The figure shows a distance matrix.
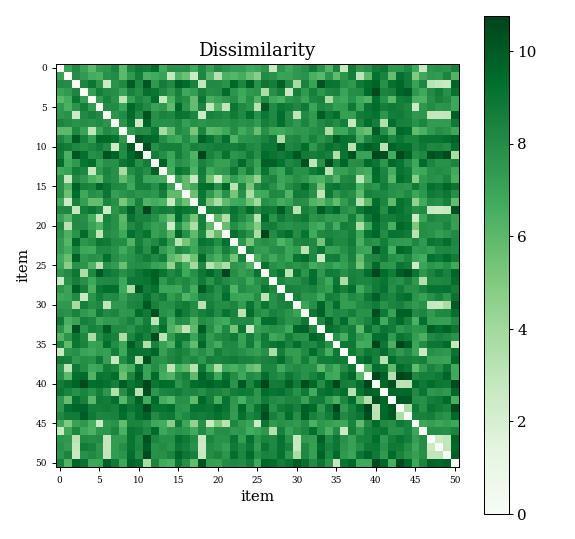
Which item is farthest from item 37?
11
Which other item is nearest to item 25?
45
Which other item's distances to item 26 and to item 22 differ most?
15
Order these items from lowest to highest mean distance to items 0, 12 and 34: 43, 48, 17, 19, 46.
46, 17, 19, 48, 43
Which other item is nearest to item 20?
14
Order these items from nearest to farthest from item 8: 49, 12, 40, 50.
50, 49, 12, 40
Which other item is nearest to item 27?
0
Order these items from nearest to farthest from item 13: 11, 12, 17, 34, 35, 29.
34, 17, 35, 11, 29, 12
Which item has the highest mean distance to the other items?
40
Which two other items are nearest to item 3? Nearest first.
29, 26
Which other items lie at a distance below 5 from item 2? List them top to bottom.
6, 18, 30, 47, 48, 49
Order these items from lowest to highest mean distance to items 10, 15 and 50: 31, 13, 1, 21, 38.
1, 38, 13, 21, 31
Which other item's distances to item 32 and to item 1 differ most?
38
